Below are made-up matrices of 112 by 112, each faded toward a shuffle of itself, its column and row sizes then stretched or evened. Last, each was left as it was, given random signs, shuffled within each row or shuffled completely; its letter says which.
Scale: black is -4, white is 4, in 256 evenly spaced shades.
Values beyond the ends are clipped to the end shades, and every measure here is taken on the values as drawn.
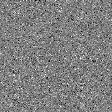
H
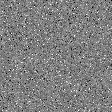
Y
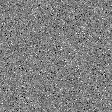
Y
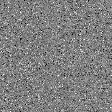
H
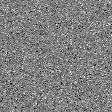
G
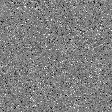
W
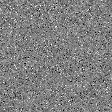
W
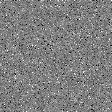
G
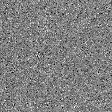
G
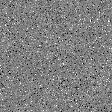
Y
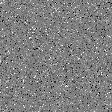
W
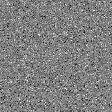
H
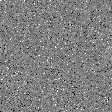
Y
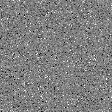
G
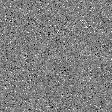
G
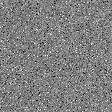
W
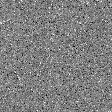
W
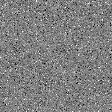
G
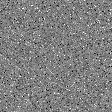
Y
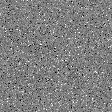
Y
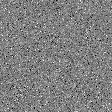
Y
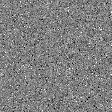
G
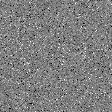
G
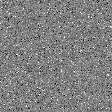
G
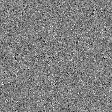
G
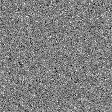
Y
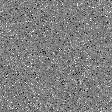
W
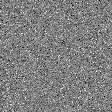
Y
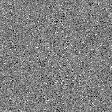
H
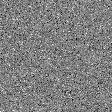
Y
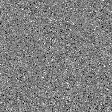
H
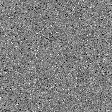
W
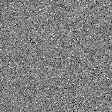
G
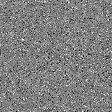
H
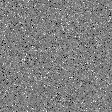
Y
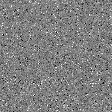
G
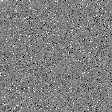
H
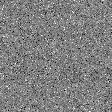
Y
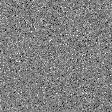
G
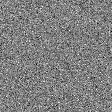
W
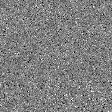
G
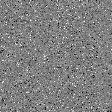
H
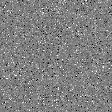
G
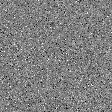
W
